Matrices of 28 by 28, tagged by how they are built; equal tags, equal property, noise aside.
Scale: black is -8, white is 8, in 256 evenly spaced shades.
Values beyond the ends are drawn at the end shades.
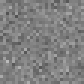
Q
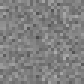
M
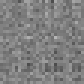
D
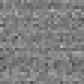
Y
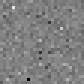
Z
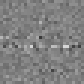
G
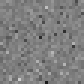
Z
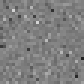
Z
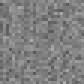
Y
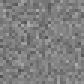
Q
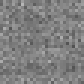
Y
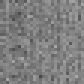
Y
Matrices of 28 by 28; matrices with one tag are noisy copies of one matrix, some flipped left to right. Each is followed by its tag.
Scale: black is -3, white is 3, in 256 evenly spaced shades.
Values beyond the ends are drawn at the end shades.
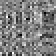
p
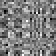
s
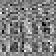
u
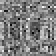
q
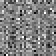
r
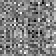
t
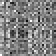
t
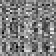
u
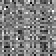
r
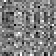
p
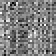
t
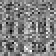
u
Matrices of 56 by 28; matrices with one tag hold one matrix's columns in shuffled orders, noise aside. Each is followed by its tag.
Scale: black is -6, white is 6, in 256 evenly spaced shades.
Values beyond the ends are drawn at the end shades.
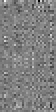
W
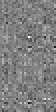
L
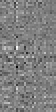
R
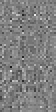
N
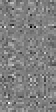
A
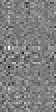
R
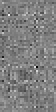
N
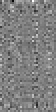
W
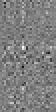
R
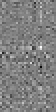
R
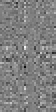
R
